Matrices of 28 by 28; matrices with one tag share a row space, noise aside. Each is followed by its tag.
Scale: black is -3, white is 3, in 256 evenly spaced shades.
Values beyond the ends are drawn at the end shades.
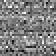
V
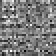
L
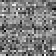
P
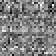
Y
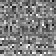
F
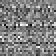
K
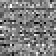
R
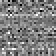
Y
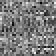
F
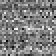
V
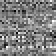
P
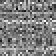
P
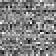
F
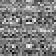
F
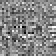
P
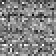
Y
